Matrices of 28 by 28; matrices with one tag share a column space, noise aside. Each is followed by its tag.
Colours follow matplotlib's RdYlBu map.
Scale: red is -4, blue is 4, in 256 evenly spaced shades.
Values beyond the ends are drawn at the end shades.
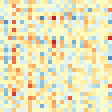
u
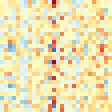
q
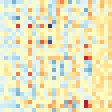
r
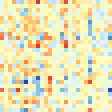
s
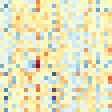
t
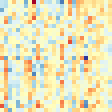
r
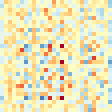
q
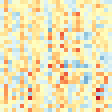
t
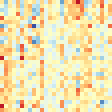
r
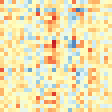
u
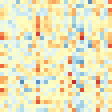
s
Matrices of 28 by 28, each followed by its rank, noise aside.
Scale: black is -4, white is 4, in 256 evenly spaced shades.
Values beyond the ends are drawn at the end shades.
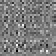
four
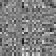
three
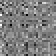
three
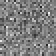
eight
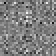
four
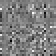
four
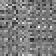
four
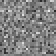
six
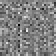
six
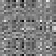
three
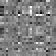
three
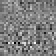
six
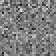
eight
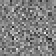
eight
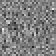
six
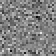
eight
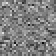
eight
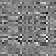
three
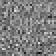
eight
